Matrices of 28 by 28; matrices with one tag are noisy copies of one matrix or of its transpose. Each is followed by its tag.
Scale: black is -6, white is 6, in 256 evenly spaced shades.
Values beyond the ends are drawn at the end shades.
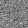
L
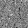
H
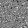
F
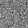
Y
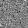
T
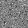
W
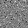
T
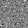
T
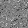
L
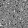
T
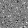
F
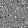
F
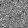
L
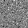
Y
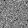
L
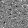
W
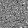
F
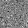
F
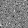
T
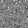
Y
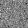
Y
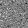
Y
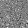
F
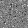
W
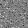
Y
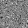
F
